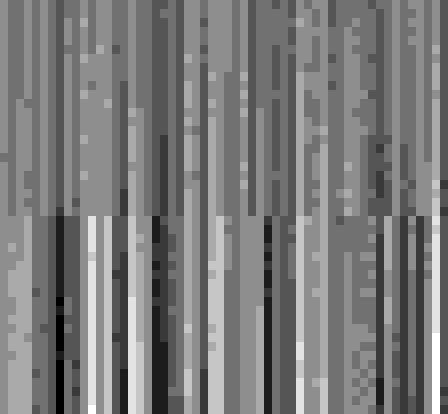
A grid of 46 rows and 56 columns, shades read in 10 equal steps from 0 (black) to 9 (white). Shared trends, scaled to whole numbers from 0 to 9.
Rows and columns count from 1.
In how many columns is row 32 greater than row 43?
5
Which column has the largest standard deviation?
12
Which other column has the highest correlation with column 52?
29
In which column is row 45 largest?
55
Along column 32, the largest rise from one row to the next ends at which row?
25
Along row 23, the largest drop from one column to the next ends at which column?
56
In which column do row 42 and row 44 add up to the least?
8
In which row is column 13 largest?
6
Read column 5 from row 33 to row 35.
3 4 4
